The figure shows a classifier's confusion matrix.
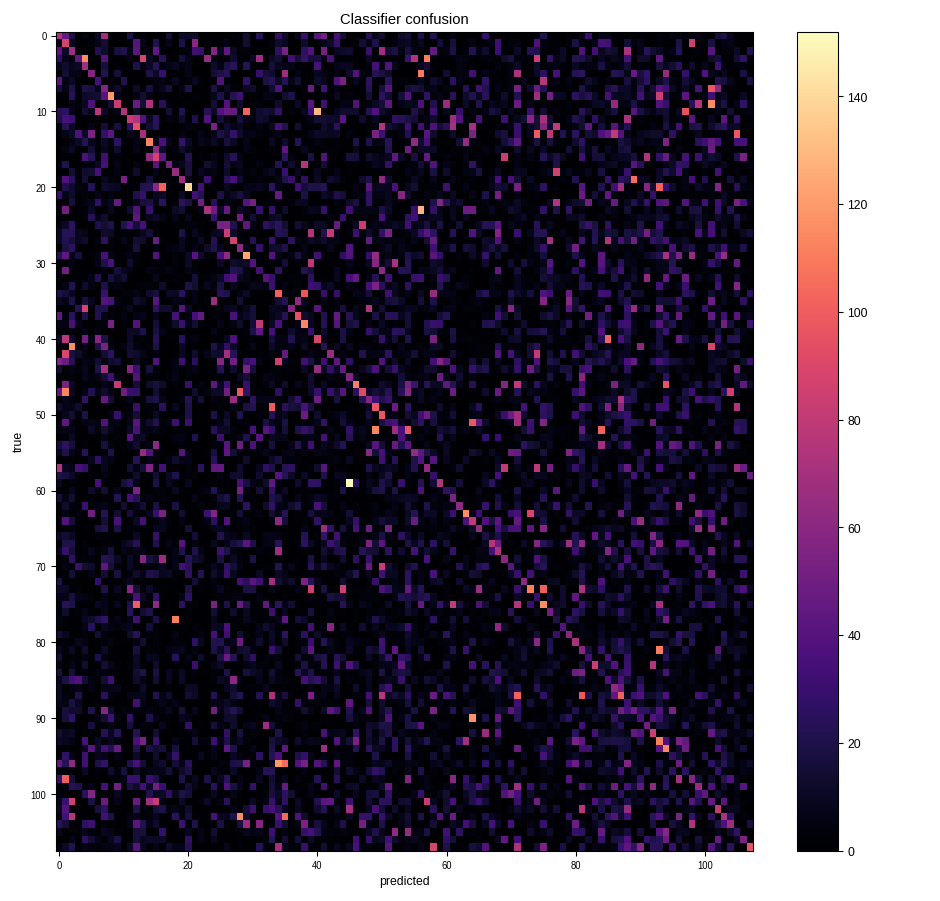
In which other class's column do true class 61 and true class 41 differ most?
2
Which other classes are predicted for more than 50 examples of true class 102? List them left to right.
45, 81, 88
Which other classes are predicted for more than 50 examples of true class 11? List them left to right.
12, 61, 73, 75, 88
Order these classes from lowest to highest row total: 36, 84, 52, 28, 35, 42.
84, 28, 35, 42, 36, 52
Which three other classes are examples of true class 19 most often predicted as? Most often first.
89, 50, 10
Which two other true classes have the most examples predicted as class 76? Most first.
13, 27
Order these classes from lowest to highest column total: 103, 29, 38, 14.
14, 103, 29, 38
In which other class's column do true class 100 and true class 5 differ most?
56
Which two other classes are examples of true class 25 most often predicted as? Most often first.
47, 26
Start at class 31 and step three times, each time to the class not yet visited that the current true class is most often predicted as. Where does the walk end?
101
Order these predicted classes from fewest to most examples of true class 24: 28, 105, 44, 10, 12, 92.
10, 92, 105, 44, 12, 28
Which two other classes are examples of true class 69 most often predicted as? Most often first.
16, 13
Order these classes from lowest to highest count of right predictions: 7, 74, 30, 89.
74, 30, 89, 7
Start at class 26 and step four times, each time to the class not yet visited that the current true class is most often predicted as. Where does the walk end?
96
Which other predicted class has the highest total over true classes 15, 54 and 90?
64
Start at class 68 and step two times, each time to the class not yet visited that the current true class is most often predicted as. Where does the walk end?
38
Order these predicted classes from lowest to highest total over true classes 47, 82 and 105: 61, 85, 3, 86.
3, 86, 85, 61
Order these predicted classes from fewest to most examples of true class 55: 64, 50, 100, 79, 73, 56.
73, 64, 100, 50, 56, 79
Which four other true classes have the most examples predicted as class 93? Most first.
81, 20, 8, 75
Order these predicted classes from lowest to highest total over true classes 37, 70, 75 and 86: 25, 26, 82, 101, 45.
25, 45, 26, 82, 101
